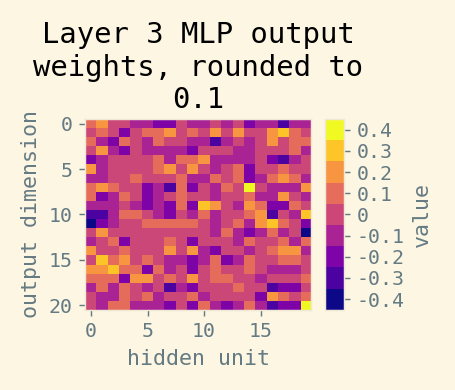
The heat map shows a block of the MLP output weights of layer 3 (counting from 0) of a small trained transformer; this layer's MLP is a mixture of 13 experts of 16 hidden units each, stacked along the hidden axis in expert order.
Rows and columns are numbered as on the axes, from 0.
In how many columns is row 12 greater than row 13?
7
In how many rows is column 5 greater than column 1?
7
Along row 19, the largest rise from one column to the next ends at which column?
16
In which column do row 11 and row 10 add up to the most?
15
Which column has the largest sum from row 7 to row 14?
14
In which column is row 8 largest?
17
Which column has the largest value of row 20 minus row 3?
19
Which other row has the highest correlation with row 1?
6
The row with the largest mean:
1
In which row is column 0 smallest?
11
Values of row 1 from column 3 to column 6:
-0.2 0 0.1 0.1
